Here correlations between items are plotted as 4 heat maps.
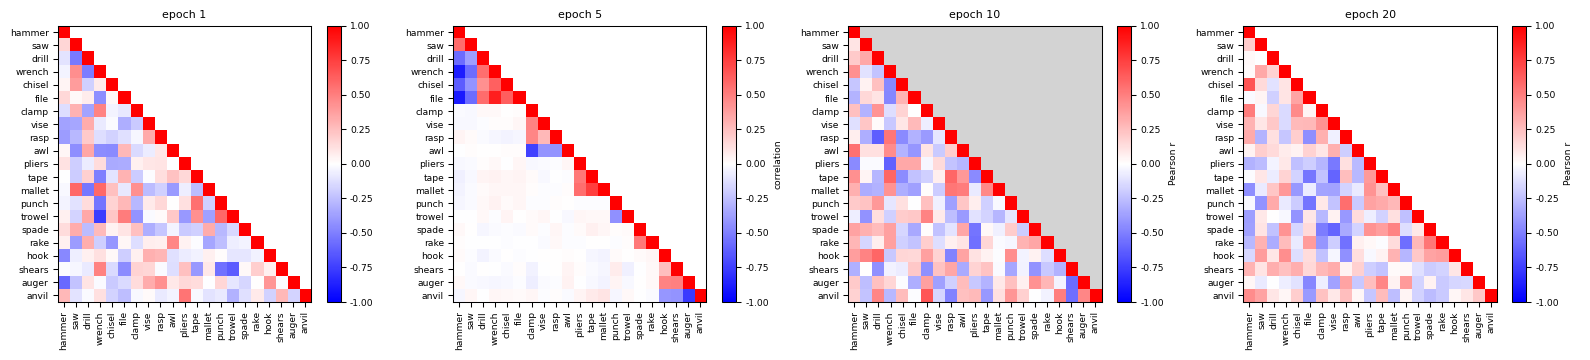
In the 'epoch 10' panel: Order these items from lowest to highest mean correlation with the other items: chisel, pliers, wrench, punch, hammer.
pliers, chisel, wrench, punch, hammer
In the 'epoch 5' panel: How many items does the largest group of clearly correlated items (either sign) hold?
6
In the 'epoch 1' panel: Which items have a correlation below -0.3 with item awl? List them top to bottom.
saw, wrench, chisel, mallet
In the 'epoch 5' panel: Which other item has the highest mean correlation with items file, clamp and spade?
wrench
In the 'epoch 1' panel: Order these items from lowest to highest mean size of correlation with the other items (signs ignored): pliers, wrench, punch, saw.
pliers, punch, saw, wrench
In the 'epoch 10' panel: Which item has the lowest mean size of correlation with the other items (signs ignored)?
vise
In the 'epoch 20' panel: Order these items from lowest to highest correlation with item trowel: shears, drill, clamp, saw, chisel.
chisel, clamp, shears, drill, saw
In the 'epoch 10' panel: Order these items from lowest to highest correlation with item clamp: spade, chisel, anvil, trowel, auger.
spade, chisel, auger, trowel, anvil
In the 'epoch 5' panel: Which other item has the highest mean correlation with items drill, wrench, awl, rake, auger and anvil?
file
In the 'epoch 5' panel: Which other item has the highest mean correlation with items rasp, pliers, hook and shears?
auger
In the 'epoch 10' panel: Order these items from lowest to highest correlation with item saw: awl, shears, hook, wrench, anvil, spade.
anvil, wrench, shears, awl, spade, hook
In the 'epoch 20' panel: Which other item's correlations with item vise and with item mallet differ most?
spade
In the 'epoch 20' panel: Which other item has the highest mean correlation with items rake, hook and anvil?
saw
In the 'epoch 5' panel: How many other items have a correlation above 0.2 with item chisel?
3
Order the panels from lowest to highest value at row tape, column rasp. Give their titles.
epoch 5, epoch 1, epoch 20, epoch 10
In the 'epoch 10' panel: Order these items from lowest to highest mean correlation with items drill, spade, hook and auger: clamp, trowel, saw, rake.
trowel, rake, saw, clamp
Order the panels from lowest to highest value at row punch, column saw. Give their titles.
epoch 20, epoch 1, epoch 5, epoch 10
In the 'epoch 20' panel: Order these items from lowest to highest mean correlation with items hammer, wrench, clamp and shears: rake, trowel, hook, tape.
trowel, rake, tape, hook
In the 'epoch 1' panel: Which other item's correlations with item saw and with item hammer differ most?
mallet
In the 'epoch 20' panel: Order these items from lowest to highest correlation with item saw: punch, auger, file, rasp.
punch, rasp, auger, file
